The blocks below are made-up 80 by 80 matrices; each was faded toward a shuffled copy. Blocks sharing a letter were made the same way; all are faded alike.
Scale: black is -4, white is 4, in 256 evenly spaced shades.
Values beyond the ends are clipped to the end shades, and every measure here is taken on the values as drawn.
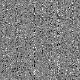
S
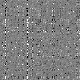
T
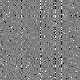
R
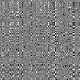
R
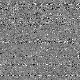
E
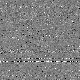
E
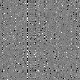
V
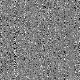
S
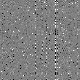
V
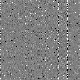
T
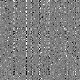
T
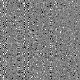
V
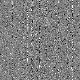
S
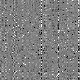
T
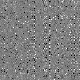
V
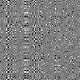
R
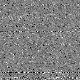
E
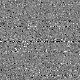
E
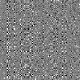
T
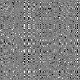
R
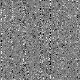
S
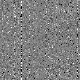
S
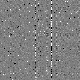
T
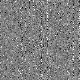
S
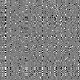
R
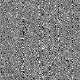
S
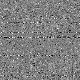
E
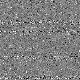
E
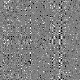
V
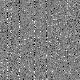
S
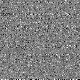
E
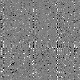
V
